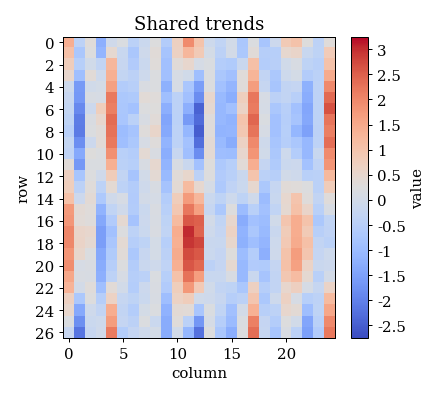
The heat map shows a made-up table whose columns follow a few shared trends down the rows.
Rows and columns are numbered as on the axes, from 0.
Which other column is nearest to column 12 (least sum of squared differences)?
11
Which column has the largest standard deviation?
12
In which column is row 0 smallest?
3
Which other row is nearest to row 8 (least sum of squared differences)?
7
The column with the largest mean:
24
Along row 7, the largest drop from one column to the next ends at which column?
5
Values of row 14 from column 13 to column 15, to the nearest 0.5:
0 -0.5 0
